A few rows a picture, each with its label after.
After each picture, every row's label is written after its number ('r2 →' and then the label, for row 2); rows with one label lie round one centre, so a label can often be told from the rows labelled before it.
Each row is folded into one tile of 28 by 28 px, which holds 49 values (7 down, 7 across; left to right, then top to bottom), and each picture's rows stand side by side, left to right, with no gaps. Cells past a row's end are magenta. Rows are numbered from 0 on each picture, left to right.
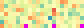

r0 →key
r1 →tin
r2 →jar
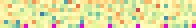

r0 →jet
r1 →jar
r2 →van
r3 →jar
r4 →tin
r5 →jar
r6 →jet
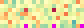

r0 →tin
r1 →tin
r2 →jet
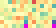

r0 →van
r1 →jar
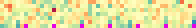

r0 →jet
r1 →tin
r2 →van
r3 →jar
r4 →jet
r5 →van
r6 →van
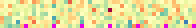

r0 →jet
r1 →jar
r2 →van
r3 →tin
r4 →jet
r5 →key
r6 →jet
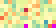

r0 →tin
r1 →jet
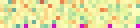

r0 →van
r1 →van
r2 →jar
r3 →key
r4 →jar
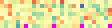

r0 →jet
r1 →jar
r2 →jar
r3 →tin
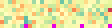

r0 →van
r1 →key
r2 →key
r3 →tin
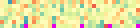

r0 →van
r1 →jar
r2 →jar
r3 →jet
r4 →tin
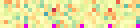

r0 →jar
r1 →tin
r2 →key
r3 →tin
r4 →jar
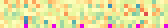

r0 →jar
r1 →jet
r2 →jet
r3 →jar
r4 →key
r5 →key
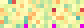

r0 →van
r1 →tin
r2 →tin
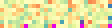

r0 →key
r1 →jet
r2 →van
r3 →jar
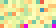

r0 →key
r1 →van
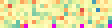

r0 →jet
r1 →jar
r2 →tin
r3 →van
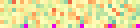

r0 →van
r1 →tin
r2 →van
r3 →jar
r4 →key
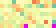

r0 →key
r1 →jar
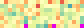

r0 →jar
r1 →jet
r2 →jar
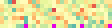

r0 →van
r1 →tin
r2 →tin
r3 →jet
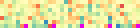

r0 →jet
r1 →jet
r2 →van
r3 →jar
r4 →jet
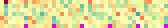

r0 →jar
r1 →jar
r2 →key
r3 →jar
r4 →key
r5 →jar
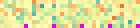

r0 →key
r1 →jar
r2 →key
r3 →key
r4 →jet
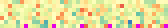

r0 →jet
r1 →jet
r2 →tin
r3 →key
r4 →jet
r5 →key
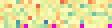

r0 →jet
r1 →jet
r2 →jar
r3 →jar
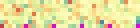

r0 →key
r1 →key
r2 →van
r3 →jet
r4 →van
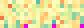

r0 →jet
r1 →van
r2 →jar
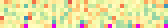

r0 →jar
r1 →jar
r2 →van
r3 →key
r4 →jet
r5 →jar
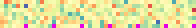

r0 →jar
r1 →van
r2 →jar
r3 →jet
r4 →key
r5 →jet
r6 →tin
